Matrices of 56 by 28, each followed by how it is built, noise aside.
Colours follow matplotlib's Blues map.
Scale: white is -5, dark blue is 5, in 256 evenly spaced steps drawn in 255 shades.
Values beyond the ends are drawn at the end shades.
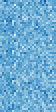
repeating rows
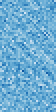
Toeplitz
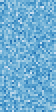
noise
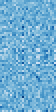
low rank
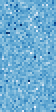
sparse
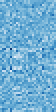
low rank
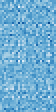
low rank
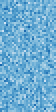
noise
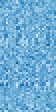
low rank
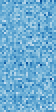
low rank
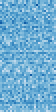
repeating columns
